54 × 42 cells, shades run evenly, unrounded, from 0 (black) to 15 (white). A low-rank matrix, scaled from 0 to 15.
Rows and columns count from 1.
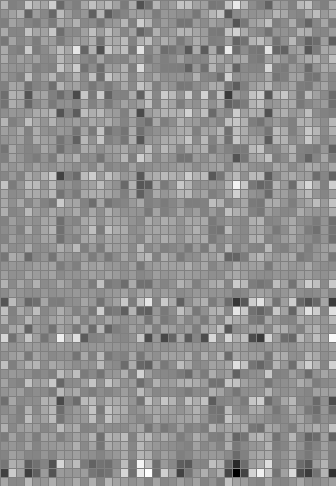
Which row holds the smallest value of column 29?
11
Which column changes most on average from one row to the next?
30
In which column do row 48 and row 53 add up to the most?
18
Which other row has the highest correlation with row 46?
26
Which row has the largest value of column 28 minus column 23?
53
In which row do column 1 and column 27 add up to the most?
38
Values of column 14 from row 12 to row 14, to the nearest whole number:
7 9 10
